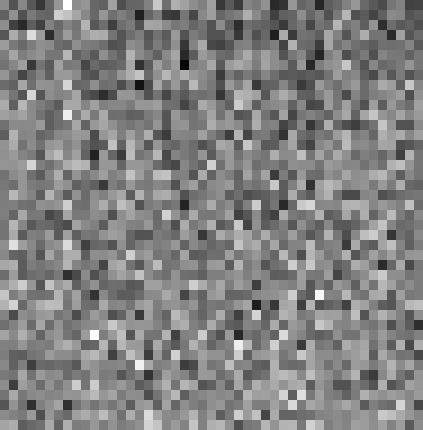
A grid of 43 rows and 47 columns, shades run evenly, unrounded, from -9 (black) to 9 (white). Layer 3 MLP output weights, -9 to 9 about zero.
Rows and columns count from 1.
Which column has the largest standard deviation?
27
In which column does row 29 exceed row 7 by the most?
21
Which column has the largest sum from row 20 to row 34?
2
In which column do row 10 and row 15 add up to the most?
28
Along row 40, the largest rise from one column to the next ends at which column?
34
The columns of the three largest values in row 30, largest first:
36, 33, 1
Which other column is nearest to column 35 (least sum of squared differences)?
40
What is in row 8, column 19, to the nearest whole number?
4
